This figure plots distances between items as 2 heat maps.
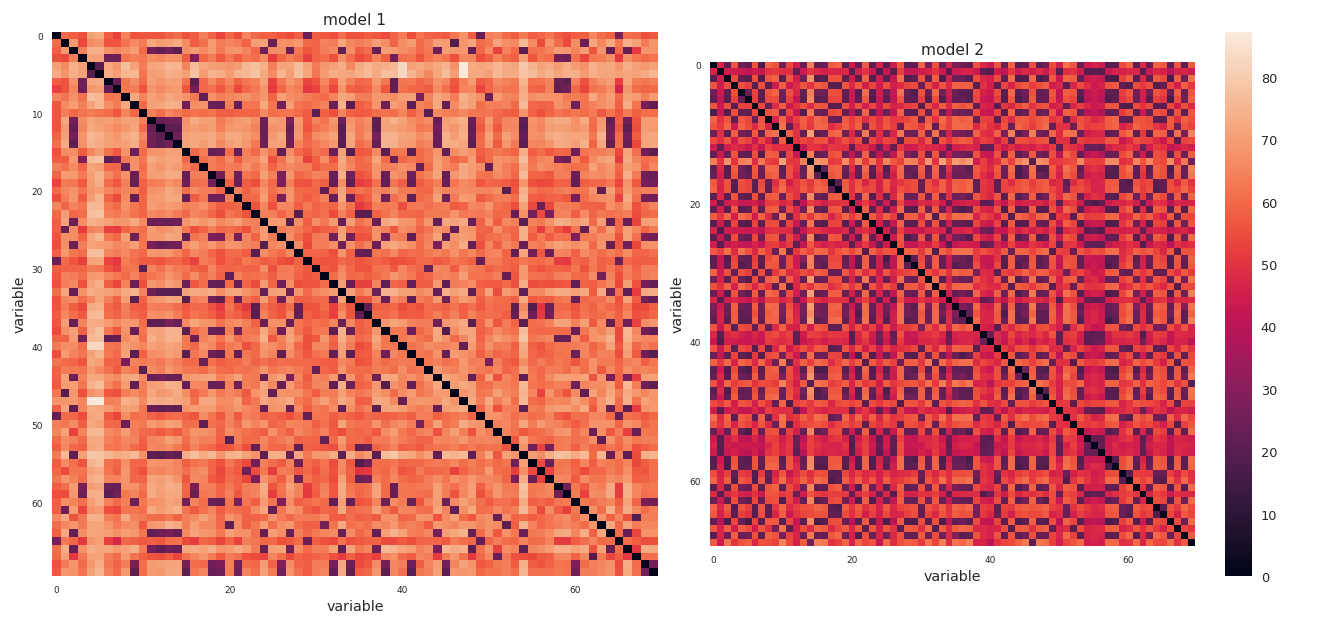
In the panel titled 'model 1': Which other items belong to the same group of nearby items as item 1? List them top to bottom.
25, 46, 61
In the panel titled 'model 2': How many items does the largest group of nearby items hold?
32
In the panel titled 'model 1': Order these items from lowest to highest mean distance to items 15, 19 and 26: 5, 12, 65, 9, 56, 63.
9, 65, 56, 63, 12, 5
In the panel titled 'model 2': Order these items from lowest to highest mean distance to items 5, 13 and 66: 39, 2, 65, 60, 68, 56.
2, 68, 56, 39, 65, 60
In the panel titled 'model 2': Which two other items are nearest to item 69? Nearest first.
46, 14
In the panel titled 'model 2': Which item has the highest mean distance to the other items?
14
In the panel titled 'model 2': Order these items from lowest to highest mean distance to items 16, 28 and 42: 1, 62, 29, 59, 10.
29, 10, 1, 62, 59
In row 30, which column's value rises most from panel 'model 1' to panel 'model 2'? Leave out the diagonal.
10
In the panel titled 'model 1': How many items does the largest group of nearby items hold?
14
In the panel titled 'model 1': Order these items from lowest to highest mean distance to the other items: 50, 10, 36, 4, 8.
36, 10, 50, 8, 4
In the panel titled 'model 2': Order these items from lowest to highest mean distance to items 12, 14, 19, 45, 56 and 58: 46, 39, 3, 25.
25, 39, 46, 3
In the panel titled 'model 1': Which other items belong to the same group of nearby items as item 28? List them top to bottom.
23, 35, 36, 53, 55, 57
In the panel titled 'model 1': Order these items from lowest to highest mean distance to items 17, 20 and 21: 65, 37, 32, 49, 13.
32, 65, 49, 37, 13
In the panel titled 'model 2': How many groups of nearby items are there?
5
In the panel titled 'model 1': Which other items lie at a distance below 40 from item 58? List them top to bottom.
3, 6, 7, 16, 39, 59
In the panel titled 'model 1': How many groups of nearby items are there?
13
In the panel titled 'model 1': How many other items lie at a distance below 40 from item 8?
3
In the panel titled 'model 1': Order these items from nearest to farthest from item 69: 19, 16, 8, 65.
19, 65, 16, 8
